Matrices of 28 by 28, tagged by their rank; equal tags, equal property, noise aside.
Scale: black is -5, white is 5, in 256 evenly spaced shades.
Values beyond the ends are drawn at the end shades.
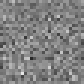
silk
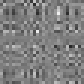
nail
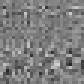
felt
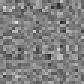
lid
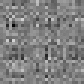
nail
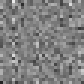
silk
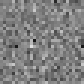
silk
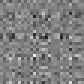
nail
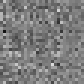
silk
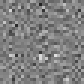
felt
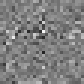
lid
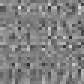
lid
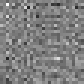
lid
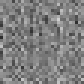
felt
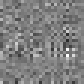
nail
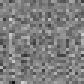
felt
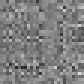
lid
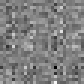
nail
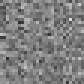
silk
